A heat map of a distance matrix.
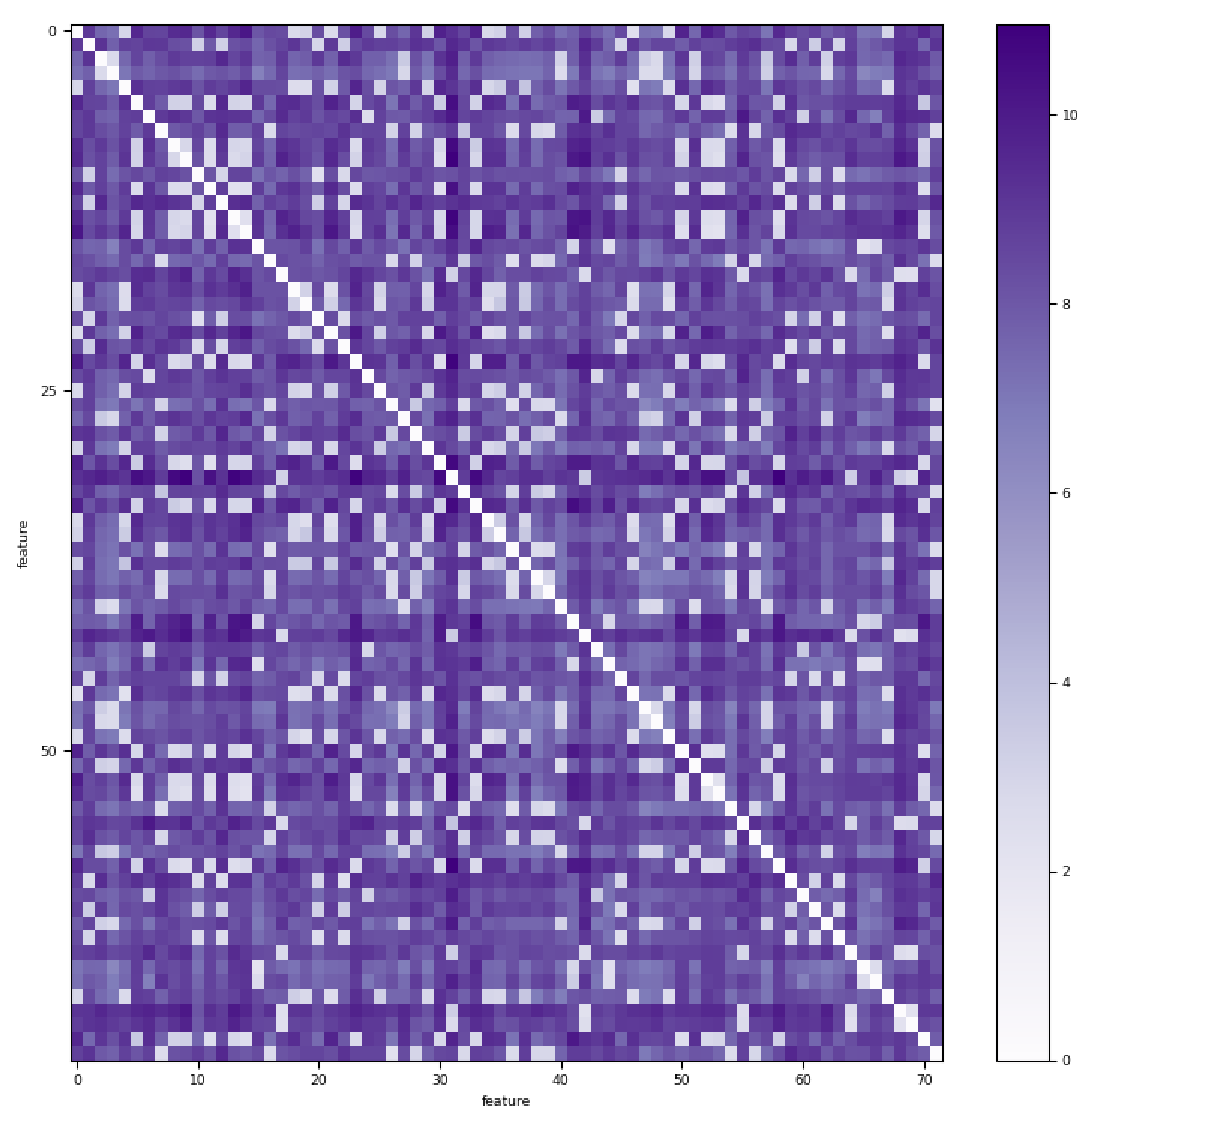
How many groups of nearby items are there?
8
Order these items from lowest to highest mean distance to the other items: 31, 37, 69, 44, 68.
37, 44, 69, 68, 31
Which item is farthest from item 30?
31
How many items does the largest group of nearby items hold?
14
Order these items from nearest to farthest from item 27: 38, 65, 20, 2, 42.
2, 65, 38, 20, 42
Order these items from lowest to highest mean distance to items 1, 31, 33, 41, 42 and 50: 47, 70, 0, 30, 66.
70, 30, 66, 47, 0
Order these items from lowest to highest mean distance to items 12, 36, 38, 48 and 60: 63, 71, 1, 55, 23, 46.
71, 63, 1, 46, 23, 55
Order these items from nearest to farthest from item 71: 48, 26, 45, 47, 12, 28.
26, 28, 47, 48, 45, 12
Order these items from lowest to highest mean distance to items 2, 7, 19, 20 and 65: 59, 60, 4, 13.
4, 59, 60, 13
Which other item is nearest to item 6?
24
